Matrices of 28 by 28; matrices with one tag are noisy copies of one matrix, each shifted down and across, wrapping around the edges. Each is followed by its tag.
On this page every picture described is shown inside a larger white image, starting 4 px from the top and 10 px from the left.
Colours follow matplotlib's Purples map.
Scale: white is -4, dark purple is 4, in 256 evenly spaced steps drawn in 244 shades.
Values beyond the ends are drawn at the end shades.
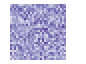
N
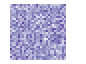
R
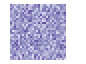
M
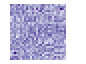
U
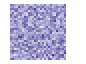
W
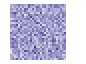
R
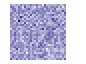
R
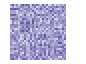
U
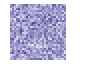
R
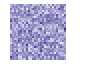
N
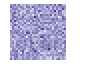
R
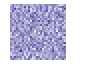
M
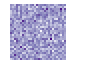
R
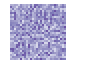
U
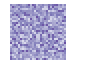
W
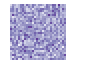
U
